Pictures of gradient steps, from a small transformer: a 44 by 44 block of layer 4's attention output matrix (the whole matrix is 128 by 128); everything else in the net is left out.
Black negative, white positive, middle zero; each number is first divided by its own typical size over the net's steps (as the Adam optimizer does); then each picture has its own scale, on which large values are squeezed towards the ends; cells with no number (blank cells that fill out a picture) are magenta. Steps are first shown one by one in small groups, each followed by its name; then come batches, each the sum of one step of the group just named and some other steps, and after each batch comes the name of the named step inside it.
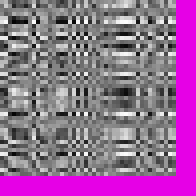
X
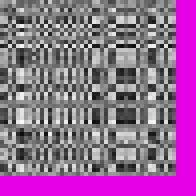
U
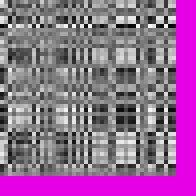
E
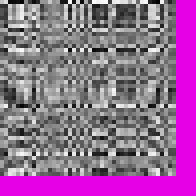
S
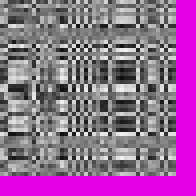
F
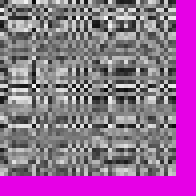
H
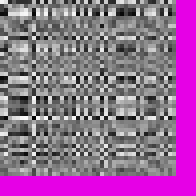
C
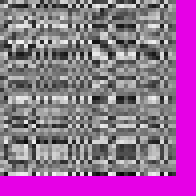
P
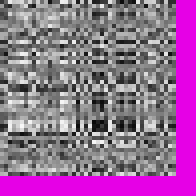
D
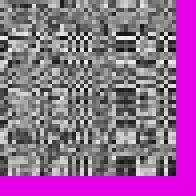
X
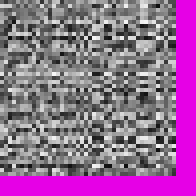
X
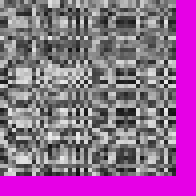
S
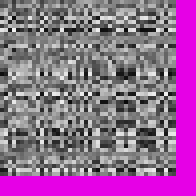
F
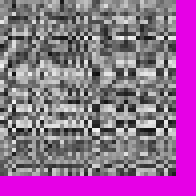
X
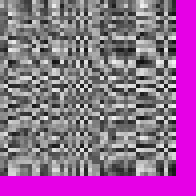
C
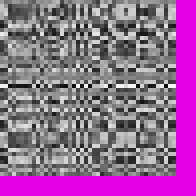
H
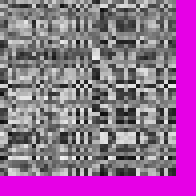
P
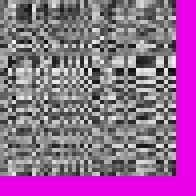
U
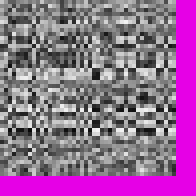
X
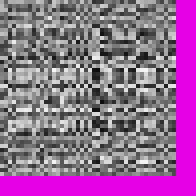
D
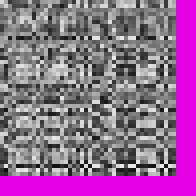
C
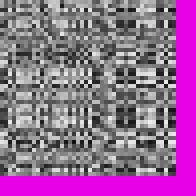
E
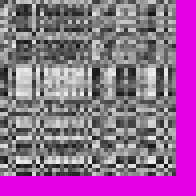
X
